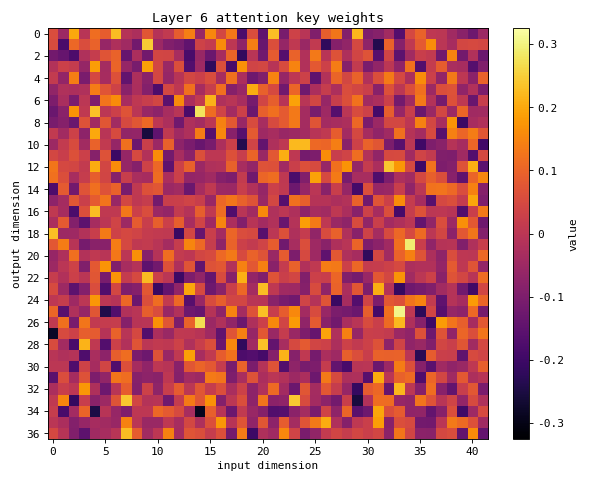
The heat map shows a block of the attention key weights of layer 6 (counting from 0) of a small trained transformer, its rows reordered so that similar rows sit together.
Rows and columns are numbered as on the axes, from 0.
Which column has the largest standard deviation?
33
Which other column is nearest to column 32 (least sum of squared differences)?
28
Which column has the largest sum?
4
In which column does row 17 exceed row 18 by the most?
12
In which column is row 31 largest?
31
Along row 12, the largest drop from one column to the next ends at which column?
41
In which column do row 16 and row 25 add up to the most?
20
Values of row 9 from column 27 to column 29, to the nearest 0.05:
0.1 -0.05 0.05
